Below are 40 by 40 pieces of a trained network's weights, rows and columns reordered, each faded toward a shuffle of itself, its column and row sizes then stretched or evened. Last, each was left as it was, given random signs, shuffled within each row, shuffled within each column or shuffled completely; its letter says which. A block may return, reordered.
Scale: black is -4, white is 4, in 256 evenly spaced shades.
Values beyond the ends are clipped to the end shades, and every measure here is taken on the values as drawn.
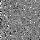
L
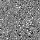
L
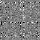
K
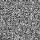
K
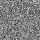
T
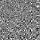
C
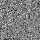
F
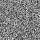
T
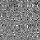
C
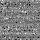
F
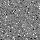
T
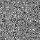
K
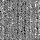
L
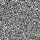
T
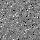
T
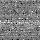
F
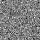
F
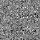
K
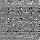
C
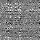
C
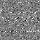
F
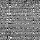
C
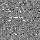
F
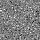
T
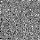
K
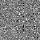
K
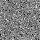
T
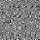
C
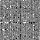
C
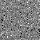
L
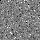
T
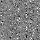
L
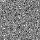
L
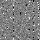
L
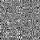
C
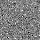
T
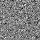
F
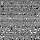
C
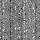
L
